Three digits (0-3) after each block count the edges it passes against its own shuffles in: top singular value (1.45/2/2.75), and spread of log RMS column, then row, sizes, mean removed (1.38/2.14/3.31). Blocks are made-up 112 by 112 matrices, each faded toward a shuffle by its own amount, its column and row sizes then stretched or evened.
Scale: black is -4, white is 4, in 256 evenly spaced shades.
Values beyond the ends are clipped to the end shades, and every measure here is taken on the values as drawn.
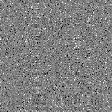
2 1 0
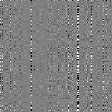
3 3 2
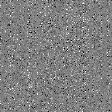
0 2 0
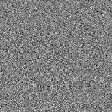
2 0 1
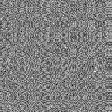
3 0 0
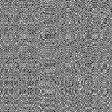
3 1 0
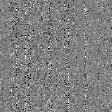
1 3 1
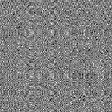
3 1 0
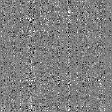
0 3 2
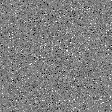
0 1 0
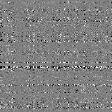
2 2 3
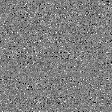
1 0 2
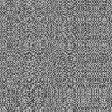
3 2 1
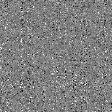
1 2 1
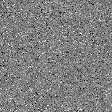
1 0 1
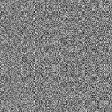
3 2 1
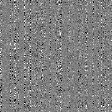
1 3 1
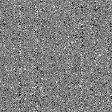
1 2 0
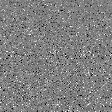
1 0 2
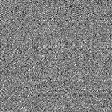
2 0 1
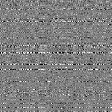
3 0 3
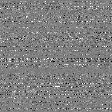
1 0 3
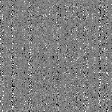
1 3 1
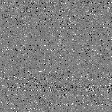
1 1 2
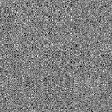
2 1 1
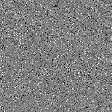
1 1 0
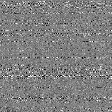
2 0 3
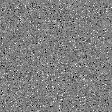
0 1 1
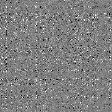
1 2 2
